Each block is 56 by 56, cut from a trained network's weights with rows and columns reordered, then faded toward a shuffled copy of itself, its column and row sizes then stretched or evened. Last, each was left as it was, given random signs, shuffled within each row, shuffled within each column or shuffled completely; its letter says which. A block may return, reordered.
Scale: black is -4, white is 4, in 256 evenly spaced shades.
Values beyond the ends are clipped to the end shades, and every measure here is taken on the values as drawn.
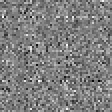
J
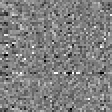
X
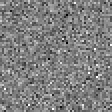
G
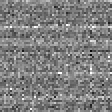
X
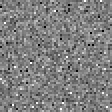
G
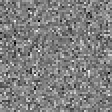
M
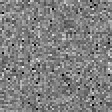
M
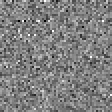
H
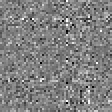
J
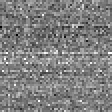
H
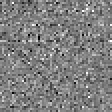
J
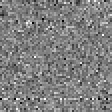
H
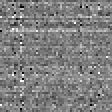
X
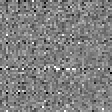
X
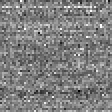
X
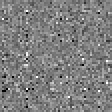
J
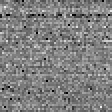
H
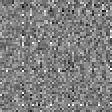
X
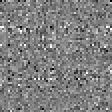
X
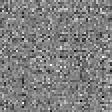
X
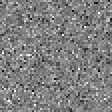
G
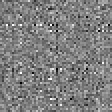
X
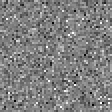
G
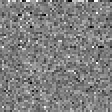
H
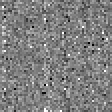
M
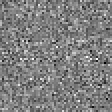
H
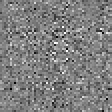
X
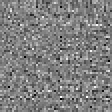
X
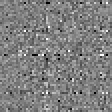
J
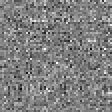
X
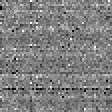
X
